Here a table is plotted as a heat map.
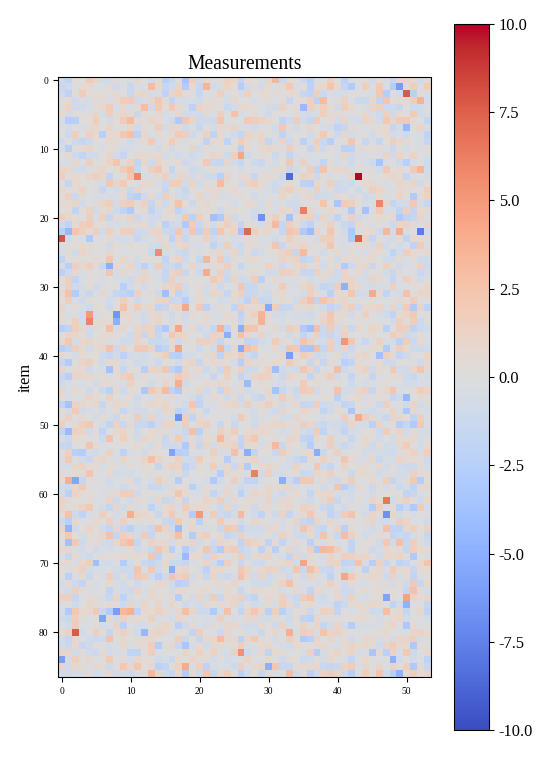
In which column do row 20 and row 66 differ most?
29
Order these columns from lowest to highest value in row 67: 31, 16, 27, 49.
16, 31, 27, 49
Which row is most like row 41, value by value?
10
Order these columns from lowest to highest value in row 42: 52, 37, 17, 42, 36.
17, 37, 42, 36, 52
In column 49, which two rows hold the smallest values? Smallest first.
1, 86
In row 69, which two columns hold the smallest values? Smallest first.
18, 51
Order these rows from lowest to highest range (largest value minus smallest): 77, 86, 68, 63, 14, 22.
68, 86, 77, 63, 22, 14
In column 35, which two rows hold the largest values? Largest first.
19, 70
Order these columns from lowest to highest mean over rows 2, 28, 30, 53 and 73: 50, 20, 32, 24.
20, 24, 32, 50
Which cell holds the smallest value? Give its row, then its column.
14, 33
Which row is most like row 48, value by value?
79
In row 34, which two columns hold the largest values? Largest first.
4, 29
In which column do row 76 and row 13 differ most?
50
